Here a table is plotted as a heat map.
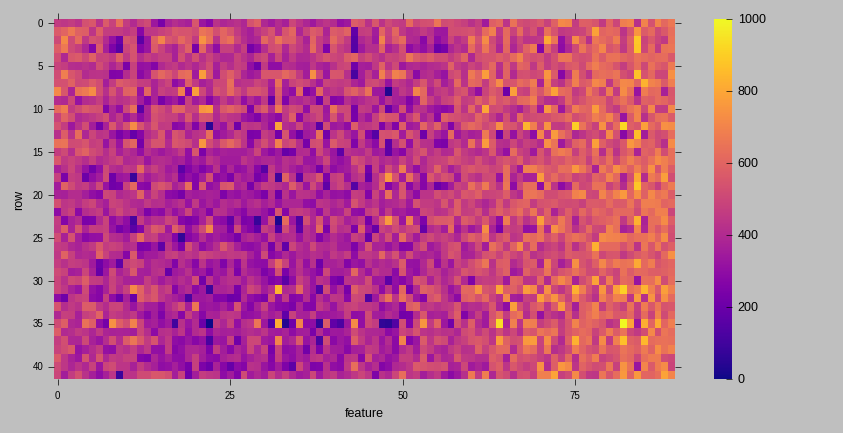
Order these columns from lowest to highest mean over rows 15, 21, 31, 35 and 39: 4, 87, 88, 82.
4, 88, 87, 82
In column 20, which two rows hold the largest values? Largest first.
8, 33
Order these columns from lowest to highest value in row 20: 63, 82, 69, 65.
63, 65, 69, 82
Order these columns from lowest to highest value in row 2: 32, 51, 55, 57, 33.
55, 51, 57, 33, 32
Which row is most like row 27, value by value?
5
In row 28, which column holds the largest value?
84
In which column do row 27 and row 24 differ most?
11
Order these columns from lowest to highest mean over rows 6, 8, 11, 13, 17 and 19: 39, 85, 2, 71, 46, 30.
39, 46, 30, 2, 85, 71
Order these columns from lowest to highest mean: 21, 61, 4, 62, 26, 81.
26, 21, 4, 61, 62, 81
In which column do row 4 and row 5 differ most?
43
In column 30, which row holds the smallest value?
17
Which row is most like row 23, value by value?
18
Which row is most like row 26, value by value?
34
